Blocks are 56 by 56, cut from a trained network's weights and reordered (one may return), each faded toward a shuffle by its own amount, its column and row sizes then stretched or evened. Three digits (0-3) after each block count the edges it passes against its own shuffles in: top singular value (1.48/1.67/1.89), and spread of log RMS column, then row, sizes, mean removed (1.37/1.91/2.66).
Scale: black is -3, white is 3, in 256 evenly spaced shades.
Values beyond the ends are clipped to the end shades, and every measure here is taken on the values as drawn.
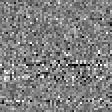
0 0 2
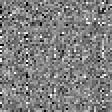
0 1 1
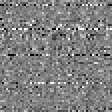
2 0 3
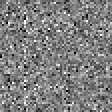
0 1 1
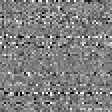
1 0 3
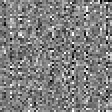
3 3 0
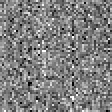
1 2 0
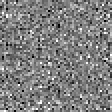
0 2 0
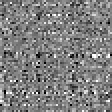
1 1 3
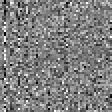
2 2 0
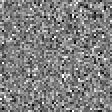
1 1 0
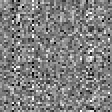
3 3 0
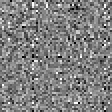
2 2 1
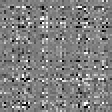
1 3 3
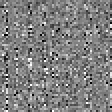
0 3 1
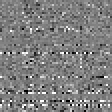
1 1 3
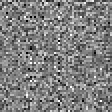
3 1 1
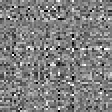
3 1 3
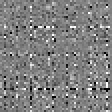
2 3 2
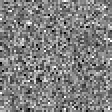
0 0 1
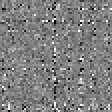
0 2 2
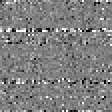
2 0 3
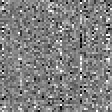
0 3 0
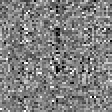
1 2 2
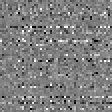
0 1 3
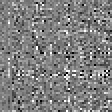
2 3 2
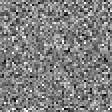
2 1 0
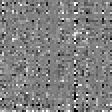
0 3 3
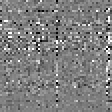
1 2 3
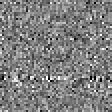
2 1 2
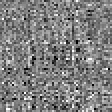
3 2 2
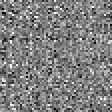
1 2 1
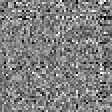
1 1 2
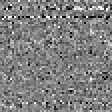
3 1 2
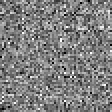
1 0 1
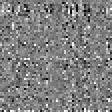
2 2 2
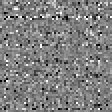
0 2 2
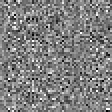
3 2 0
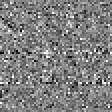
1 0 2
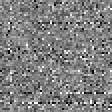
3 1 2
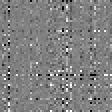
2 3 2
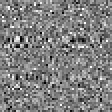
3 1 1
